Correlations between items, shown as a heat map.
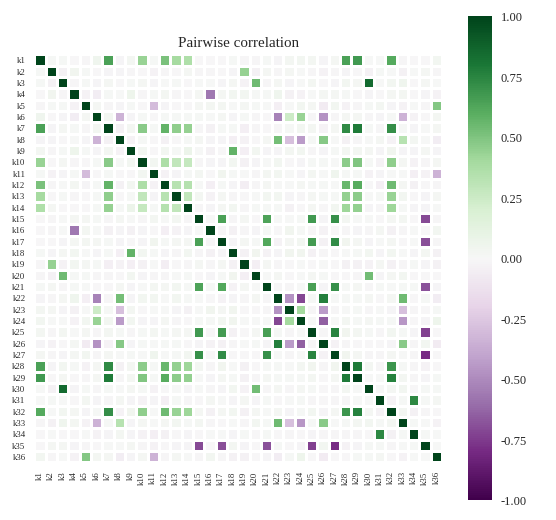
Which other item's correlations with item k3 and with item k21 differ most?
k30
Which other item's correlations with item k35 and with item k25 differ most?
k27
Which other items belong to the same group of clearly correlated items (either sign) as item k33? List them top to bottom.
k6, k8, k22, k23, k24, k26
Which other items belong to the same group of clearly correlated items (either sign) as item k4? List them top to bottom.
k16
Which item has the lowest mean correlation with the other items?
k35
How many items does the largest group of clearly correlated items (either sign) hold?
9
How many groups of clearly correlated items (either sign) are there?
9
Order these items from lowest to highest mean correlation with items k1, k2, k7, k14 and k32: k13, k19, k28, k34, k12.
k34, k19, k13, k12, k28
